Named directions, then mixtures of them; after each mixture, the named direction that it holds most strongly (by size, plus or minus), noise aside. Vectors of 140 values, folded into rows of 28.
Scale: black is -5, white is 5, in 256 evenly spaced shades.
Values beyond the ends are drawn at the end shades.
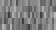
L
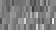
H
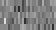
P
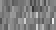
H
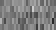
H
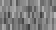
L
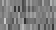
P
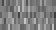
P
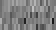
H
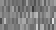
H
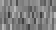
L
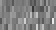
H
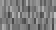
L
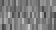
L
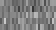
H
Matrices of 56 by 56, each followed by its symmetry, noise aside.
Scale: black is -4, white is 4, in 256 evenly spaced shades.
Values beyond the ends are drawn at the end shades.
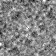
symmetric.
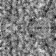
mirrored top to bottom.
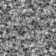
same after a half turn.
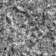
antisymmetric.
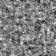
antisymmetric.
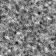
same after a half turn.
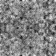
mirrored top to bottom.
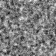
no symmetry.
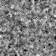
antisymmetric.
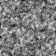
same after a half turn.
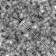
symmetric.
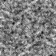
same after a half turn.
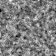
antisymmetric.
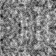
mirrored top to bottom.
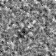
symmetric across the other diagonal.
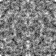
mirrored left to right.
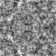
mirrored top to bottom.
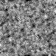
same after a half turn.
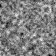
symmetric across the other diagonal.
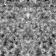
mirrored left to right.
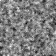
no symmetry.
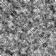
symmetric.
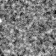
no symmetry.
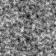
same after a half turn.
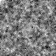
symmetric.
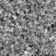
antisymmetric.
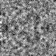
mirrored top to bottom.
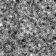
symmetric across the other diagonal.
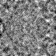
mirrored top to bottom.
